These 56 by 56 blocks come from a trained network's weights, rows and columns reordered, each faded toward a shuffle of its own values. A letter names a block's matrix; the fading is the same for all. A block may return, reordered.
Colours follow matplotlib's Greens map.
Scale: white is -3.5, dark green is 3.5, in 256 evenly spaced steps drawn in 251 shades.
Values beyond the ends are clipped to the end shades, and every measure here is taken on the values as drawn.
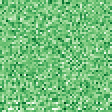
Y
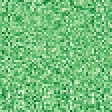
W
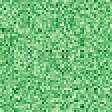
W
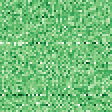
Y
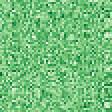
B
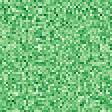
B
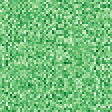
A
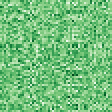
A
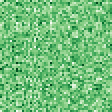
B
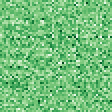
Y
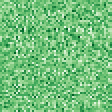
B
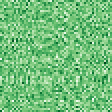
A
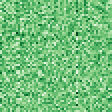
A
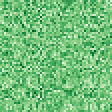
A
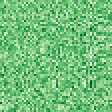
A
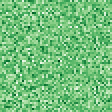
B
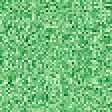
W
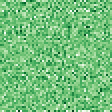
Y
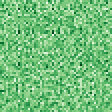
B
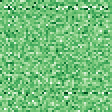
Y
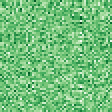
A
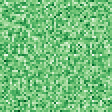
B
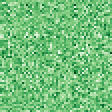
W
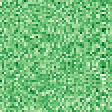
A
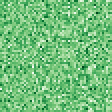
W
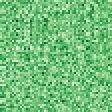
B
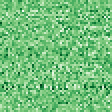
Y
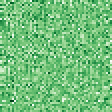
W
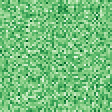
B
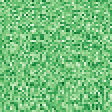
B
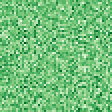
B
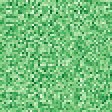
B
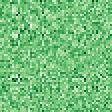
W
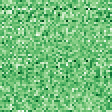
Y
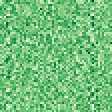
A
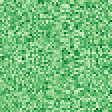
B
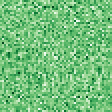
W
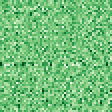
Y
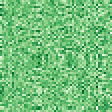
A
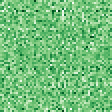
Y
